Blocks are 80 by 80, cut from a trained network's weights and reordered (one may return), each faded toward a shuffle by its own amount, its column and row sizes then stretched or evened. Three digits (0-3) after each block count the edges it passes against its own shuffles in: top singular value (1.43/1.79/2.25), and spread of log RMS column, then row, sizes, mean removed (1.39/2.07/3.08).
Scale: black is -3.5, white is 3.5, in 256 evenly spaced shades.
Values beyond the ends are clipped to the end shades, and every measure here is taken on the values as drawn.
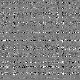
1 2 3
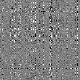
2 3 2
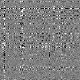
3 2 3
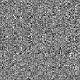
2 2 1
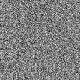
2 0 0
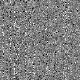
1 2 0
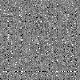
1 2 1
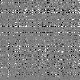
2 2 3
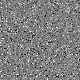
1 0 1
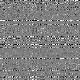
3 1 3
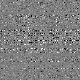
0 1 3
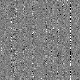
2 2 0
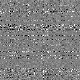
1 1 3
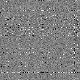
2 1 2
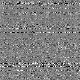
1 0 3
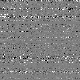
1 1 3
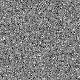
0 0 0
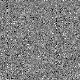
0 1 1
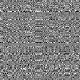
3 0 3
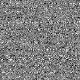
2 0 2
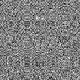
3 0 0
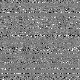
0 0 3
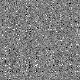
0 2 1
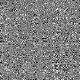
0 2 2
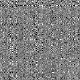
2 2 2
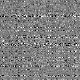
1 1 3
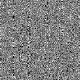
2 2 0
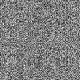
2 0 0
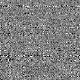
1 1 2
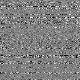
1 1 3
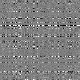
3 1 3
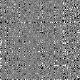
2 3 2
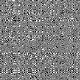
3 2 2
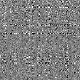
2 2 2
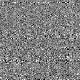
1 0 2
